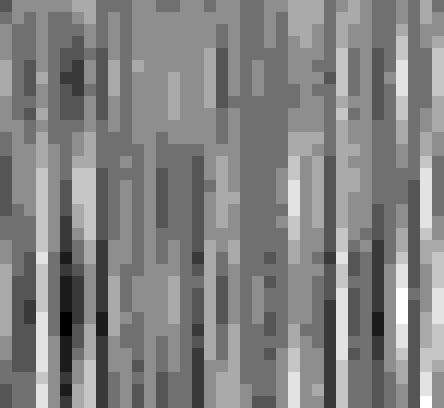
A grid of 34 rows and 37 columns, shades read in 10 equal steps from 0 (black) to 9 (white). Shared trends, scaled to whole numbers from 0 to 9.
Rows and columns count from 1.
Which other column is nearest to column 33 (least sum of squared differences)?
22
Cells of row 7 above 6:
3
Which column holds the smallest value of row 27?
6
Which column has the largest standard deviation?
7
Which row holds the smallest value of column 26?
28
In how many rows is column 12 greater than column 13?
1
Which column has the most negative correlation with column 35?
4
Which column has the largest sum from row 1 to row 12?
34
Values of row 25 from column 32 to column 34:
2 5 9
